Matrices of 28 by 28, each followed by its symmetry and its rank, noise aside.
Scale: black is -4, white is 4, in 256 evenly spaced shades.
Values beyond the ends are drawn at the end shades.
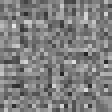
antisymmetric, rank six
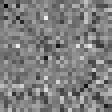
symmetric, rank eight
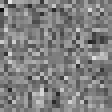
antisymmetric, rank eight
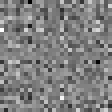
antisymmetric, rank six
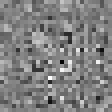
symmetric, rank six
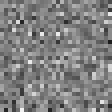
no symmetry, rank eight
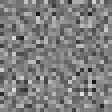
antisymmetric, rank six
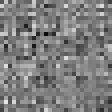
symmetric, rank four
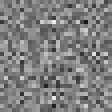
no symmetry, rank four
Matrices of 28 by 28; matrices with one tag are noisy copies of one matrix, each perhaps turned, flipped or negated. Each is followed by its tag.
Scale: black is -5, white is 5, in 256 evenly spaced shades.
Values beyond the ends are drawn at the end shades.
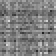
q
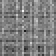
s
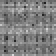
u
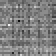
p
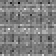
u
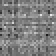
q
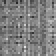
p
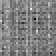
p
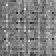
p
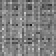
s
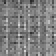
p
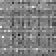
p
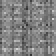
u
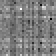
q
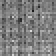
s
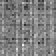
s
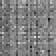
p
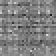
q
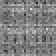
u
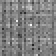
s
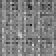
s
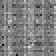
u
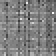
p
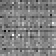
p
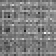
s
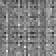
p
